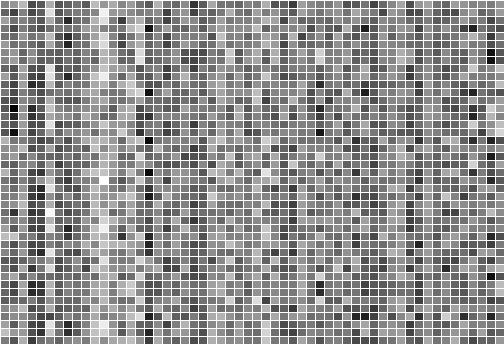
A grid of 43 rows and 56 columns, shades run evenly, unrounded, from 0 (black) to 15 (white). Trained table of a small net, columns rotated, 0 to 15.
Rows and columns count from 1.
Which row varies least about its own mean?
13
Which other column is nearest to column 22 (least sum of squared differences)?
7
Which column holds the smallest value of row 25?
17
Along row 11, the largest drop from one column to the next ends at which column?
4
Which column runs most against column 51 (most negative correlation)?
40
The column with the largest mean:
12
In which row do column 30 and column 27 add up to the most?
22
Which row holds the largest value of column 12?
23
